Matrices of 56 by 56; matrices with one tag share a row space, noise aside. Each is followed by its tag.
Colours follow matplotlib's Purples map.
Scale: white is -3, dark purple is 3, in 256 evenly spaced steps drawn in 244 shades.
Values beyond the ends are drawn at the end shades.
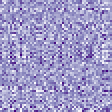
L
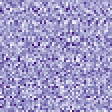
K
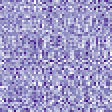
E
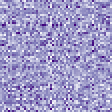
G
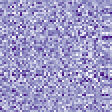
L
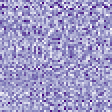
E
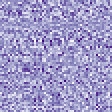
E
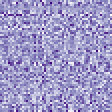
E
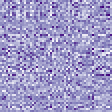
G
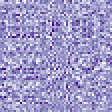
G
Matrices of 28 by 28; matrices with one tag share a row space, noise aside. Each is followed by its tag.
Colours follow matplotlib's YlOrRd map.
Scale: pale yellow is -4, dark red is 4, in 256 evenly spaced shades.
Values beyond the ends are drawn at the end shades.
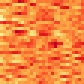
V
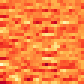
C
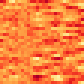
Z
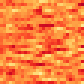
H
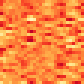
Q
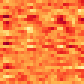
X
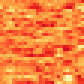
H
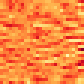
Z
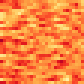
V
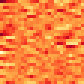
Q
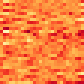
X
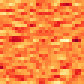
V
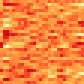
X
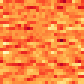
X
